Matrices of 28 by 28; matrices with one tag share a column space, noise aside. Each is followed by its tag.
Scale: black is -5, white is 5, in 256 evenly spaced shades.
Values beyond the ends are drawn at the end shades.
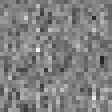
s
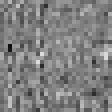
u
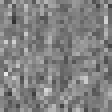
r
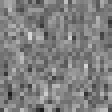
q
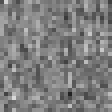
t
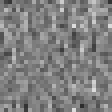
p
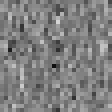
t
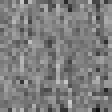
r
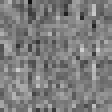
t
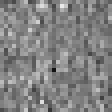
r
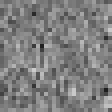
s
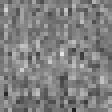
u
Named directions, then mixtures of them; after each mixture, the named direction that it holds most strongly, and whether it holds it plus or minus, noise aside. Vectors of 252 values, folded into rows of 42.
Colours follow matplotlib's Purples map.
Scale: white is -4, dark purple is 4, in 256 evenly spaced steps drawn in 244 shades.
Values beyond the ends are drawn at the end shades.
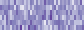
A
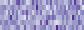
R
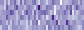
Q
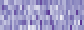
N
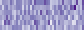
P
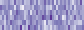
A, plus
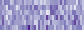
P, minus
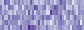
N, minus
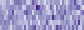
R, plus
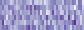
P, minus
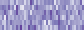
A, plus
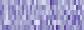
P, minus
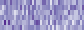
P, plus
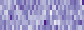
A, minus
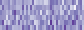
P, minus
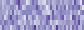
R, plus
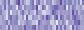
Q, minus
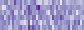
N, minus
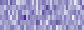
R, minus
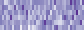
A, minus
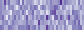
Q, minus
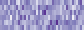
R, minus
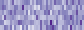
N, plus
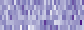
A, minus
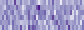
Q, plus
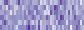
N, minus
